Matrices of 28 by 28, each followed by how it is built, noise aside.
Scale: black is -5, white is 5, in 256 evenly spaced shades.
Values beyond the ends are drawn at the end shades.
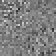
block diagonal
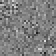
block diagonal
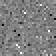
sparse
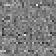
uneven rows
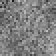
smooth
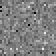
sparse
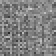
blocks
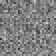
blocks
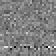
uneven rows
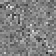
banded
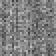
blocks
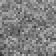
smooth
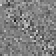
banded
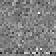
uneven rows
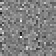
uneven columns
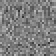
blocks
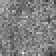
smooth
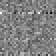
uneven rows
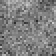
smooth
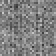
blocks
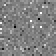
sparse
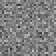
blocks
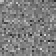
uneven rows
